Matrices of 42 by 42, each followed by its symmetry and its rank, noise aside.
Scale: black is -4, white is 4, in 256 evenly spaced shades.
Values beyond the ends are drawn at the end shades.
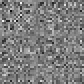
symmetric, rank six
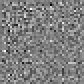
antisymmetric, rank six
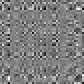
symmetric, rank three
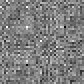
symmetric, rank six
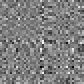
no symmetry, rank four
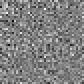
no symmetry, rank six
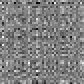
no symmetry, rank four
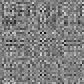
no symmetry, rank four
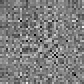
symmetric, rank six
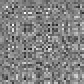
symmetric, rank four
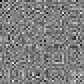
symmetric, rank six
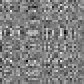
no symmetry, rank four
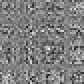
symmetric, rank four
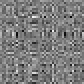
no symmetry, rank four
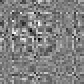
symmetric, rank four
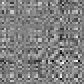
symmetric, rank three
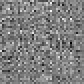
no symmetry, rank six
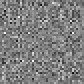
no symmetry, rank six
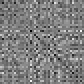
symmetric, rank three
